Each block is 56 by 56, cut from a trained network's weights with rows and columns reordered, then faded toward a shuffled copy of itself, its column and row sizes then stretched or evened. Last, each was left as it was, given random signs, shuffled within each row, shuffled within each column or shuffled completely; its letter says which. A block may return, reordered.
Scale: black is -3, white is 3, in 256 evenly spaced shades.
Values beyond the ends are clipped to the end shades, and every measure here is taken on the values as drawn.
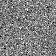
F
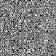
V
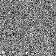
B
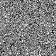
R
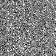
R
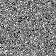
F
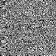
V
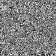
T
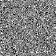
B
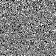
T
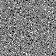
R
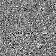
T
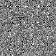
B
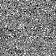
T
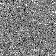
F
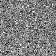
T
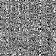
V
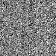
R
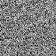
B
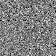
T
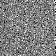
R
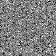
R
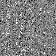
R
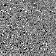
B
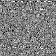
T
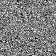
T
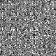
V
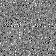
T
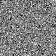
F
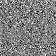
T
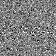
T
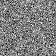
F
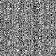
V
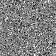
F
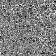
B
